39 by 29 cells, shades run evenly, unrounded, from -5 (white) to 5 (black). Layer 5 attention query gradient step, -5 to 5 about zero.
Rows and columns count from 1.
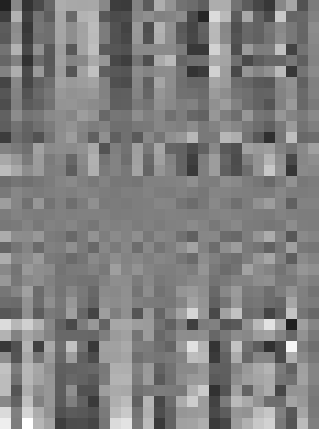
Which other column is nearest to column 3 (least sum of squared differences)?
12
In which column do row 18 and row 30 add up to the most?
27
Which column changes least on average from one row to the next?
6
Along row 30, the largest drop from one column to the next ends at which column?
28
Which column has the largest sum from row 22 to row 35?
20
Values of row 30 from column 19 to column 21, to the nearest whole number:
0 0 2
